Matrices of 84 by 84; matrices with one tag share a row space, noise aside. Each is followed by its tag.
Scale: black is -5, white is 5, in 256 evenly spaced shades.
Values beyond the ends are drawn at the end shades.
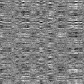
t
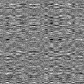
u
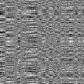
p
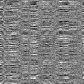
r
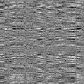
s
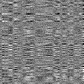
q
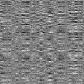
t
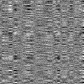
q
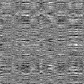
t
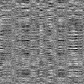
t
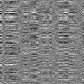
r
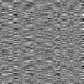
q
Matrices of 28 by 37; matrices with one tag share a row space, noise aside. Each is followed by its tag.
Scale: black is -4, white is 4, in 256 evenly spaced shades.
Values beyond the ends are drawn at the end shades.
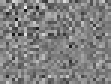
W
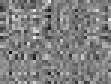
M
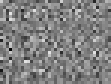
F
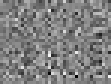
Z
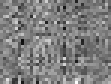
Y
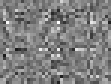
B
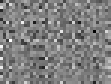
F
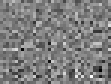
Z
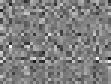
F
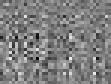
W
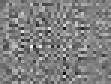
Y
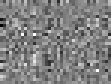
M
